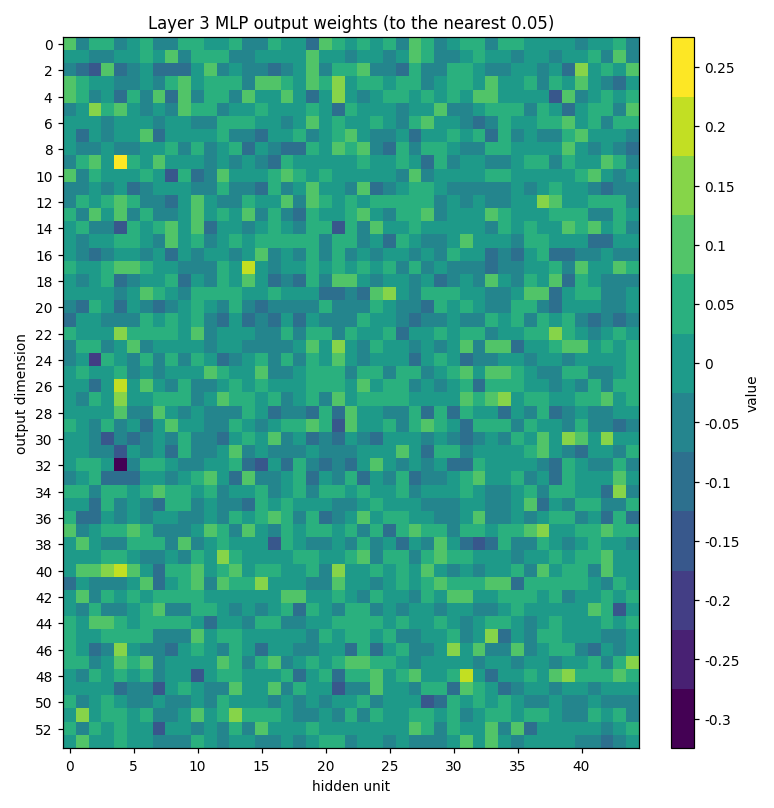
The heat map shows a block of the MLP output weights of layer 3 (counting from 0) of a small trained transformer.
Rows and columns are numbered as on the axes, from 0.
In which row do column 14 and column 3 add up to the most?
17
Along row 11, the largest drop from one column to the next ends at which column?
24
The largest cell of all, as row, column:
9, 4
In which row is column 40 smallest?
31
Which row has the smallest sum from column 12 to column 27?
21
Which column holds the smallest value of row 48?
10
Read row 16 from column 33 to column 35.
-0.1 -0.05 -0.1
